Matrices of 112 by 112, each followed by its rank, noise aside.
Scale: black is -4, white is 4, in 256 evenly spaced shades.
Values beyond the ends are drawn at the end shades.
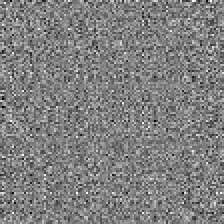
eight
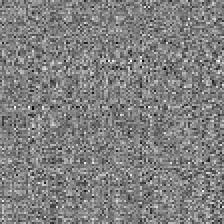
eight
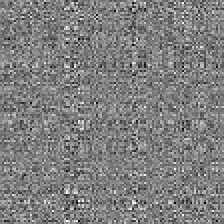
six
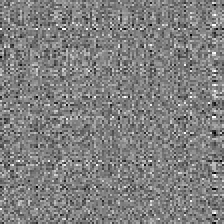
six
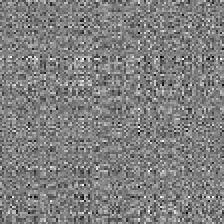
five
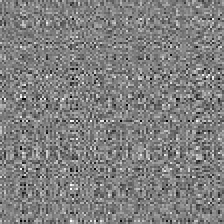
five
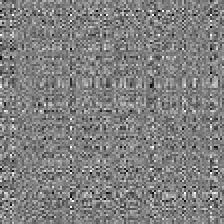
five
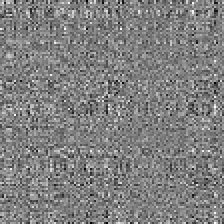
eight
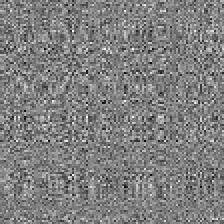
six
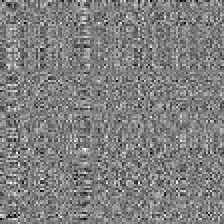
seven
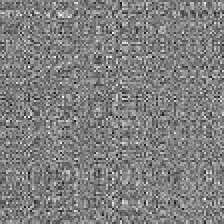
six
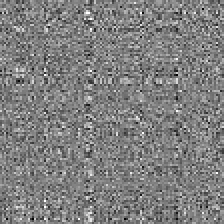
seven
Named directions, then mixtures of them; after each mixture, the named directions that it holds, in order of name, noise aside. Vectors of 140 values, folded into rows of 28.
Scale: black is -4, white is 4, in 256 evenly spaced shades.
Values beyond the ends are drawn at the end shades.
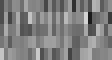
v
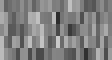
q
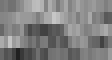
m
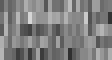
m, q, v.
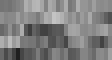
m.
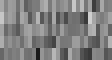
q, v.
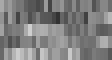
m, v.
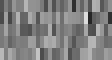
v.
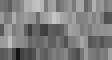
m.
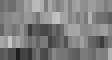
m.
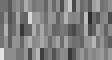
q, v.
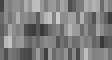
m, q, v.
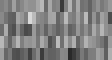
m, q, v.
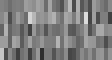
m, q, v.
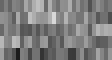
m, q, v.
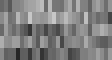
m, q, v.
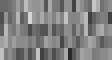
m, v.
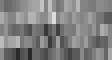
m, q.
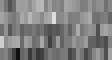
m, q.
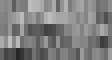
m.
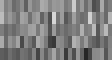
m, q, v.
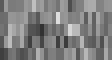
m, q.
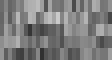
m, v.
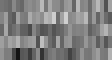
m, q, v.
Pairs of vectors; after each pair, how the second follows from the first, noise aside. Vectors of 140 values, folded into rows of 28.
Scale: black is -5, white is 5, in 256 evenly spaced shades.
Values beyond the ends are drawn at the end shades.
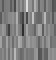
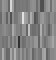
wrapped around, partly zeroed.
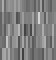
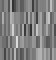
reversed.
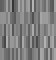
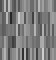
reversed, negated.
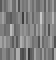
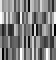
wrapped around, scaled up.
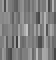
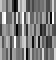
wrapped around, scaled up.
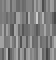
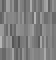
reversed, negated, shrunk.
